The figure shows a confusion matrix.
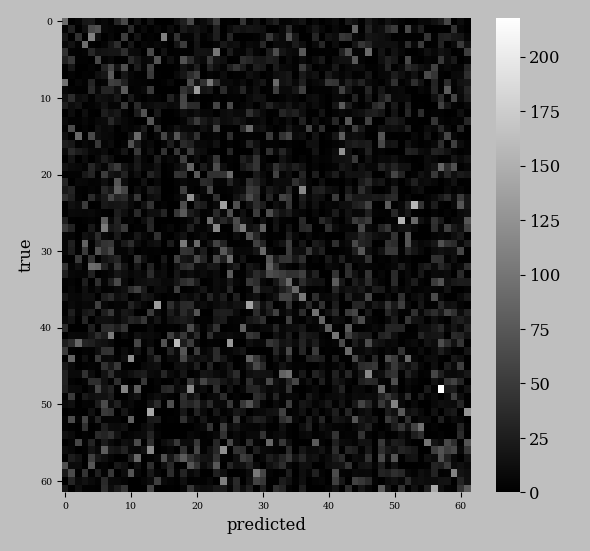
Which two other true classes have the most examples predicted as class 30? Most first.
27, 59
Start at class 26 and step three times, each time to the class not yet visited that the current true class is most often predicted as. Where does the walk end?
43
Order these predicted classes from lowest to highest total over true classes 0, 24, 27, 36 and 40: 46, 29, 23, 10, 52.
10, 52, 29, 46, 23
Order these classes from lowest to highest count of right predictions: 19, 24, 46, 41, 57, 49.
49, 57, 19, 41, 46, 24
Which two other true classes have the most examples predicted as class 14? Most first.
37, 5
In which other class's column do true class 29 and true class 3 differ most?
20
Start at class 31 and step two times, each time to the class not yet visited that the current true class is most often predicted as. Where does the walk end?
18
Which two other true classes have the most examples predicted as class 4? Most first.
2, 32
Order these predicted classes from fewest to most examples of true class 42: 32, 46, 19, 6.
6, 32, 19, 46
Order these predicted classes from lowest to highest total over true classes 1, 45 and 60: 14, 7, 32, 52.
32, 7, 14, 52
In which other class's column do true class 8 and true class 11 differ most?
22
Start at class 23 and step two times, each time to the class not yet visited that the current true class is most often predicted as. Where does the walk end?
57
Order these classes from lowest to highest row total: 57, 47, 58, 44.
58, 47, 44, 57
